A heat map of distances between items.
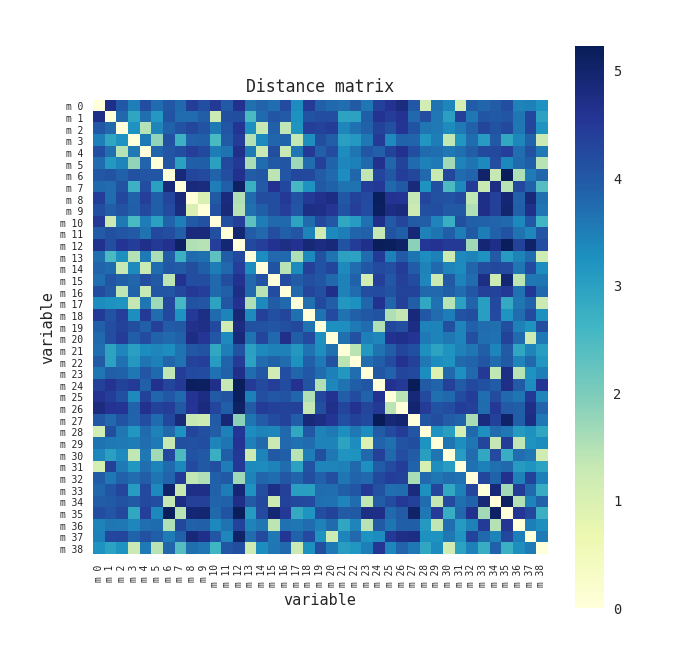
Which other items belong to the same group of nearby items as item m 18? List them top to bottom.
m 25, m 26
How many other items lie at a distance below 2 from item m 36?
5
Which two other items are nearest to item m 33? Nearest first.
m 7, m 35
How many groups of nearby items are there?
11
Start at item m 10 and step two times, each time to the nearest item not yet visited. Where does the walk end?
m 13
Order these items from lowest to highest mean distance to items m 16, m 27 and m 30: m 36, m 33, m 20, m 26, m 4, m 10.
m 4, m 10, m 36, m 33, m 20, m 26
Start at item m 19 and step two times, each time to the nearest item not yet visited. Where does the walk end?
m 24
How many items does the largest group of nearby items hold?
6
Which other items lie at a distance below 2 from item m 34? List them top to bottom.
m 6, m 15, m 23, m 29, m 36
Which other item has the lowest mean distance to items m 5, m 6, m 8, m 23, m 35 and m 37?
m 29
